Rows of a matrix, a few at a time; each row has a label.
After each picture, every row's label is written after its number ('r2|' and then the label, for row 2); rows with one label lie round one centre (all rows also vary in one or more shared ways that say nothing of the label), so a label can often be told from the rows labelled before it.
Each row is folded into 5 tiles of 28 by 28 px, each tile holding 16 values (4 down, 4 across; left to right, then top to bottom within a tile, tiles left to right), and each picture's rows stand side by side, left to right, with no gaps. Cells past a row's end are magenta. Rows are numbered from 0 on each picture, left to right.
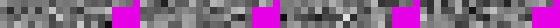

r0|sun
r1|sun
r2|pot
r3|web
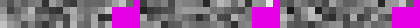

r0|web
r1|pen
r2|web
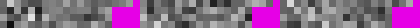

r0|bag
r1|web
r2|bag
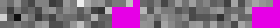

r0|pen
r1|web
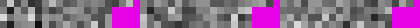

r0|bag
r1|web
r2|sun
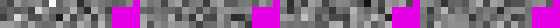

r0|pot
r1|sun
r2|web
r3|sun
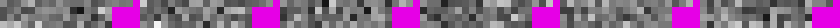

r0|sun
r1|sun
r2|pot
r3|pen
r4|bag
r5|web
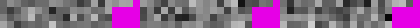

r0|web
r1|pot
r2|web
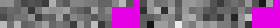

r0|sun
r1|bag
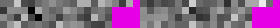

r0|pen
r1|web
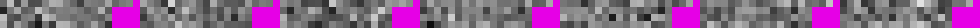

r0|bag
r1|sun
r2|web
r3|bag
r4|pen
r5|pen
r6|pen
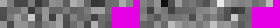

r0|sun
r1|pen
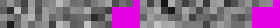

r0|bag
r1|sun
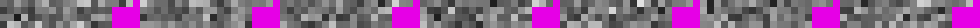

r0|pen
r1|pot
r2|web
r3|web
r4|pen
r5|web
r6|pen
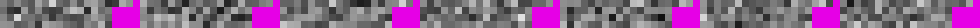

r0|pot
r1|sun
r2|web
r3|pot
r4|sun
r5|web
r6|pen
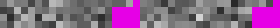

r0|bag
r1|sun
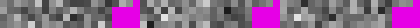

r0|pot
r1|bag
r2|pot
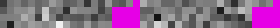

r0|bag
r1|sun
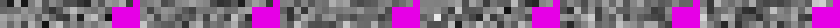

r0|web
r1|web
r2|bag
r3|pot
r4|bag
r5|web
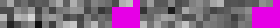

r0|bag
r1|sun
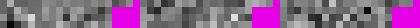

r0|bag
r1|web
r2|pot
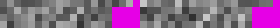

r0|bag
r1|pot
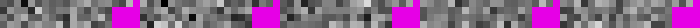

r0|pen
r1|sun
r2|pen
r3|sun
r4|pen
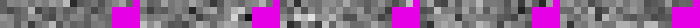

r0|web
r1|web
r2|bag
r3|bag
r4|bag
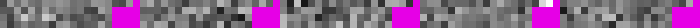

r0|bag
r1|sun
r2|web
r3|pen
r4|bag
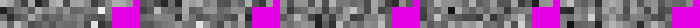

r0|sun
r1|bag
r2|pot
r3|pot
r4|bag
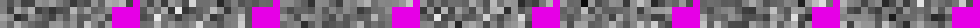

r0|web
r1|pot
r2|pen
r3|pot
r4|sun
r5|web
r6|sun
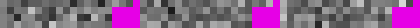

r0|web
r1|pen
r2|sun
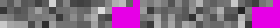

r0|web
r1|pot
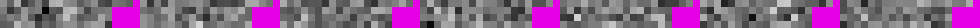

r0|pot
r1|web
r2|sun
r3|bag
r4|pot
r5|pen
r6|pen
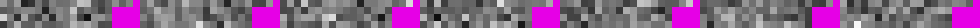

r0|pen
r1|bag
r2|bag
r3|pen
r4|pen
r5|bag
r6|sun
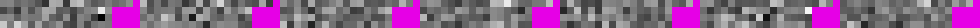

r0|sun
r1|sun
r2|sun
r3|pen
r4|bag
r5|sun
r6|pen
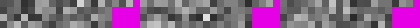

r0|pen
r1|pot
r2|pot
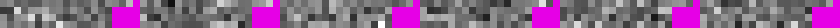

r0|bag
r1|pen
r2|pot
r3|web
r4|sun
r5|bag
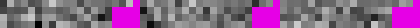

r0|bag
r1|bag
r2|sun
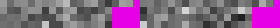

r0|pot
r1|sun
